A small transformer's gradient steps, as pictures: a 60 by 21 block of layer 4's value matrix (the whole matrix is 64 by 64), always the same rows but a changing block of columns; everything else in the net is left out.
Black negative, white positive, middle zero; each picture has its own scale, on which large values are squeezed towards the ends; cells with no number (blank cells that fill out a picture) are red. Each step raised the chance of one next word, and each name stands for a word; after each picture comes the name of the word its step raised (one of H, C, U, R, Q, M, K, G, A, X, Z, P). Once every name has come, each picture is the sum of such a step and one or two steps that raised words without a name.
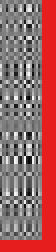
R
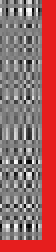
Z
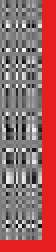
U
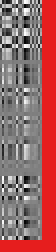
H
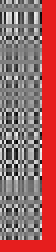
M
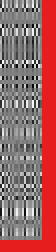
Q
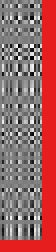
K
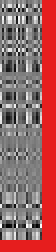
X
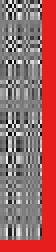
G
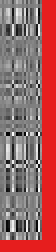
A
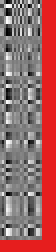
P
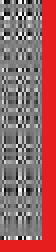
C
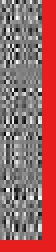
A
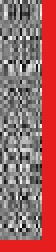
G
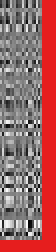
A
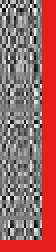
H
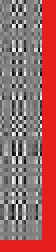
R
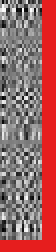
Z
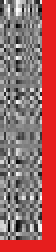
Z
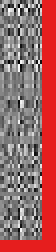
Q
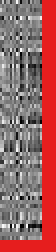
X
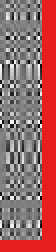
G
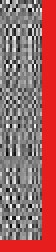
H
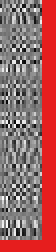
G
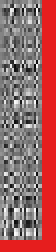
Q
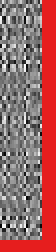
X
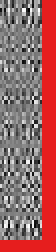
Z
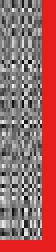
Q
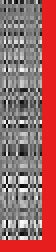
H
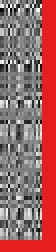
Q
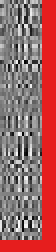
A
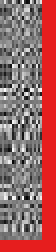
U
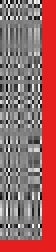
P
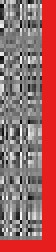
K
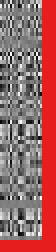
K
